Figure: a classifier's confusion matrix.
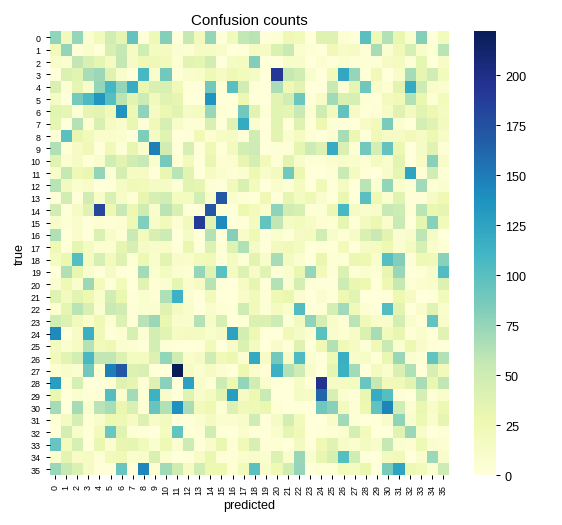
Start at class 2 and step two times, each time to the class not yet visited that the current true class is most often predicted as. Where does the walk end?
30
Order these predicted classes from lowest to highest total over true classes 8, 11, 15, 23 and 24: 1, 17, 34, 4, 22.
17, 22, 4, 1, 34
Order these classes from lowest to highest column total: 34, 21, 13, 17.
13, 21, 34, 17
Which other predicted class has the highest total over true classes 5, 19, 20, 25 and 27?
3
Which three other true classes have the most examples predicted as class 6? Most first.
27, 35, 4
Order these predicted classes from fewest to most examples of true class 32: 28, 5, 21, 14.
28, 21, 14, 5
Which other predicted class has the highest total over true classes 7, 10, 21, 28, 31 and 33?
0
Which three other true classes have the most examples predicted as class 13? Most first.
15, 19, 23
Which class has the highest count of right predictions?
14
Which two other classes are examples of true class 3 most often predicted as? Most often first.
20, 26
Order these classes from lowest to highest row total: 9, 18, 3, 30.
18, 9, 3, 30
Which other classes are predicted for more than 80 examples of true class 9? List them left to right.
25, 28, 30
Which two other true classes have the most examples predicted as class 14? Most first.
5, 4
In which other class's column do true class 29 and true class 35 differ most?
24
